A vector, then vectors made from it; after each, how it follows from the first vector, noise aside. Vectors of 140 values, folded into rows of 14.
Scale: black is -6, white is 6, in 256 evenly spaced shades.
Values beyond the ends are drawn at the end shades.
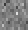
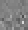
wrapped around, partly zeroed.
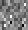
reversed, scaled up.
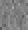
wrapped around, shrunk.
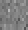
wrapped around, shrunk.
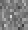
reversed.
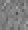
negated, shrunk.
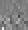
wrapped around, partly zeroed.
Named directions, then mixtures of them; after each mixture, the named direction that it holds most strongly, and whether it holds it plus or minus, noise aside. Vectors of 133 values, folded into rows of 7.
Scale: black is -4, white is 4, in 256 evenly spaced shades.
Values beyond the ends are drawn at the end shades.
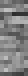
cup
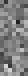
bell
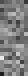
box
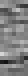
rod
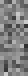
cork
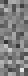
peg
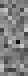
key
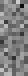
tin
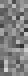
key, minus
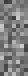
cork, plus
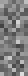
box, minus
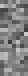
key, minus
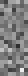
peg, plus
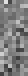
bell, minus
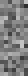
cork, plus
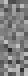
peg, minus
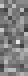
key, minus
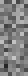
cork, plus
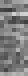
cup, minus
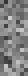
bell, plus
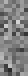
bell, minus
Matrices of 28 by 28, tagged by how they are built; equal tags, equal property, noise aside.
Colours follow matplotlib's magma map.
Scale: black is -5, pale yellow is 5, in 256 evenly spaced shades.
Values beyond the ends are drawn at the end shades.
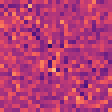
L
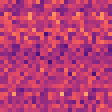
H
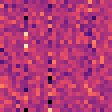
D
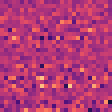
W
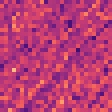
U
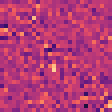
L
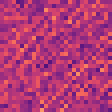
U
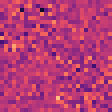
L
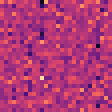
D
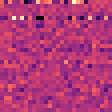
W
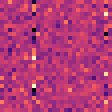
D
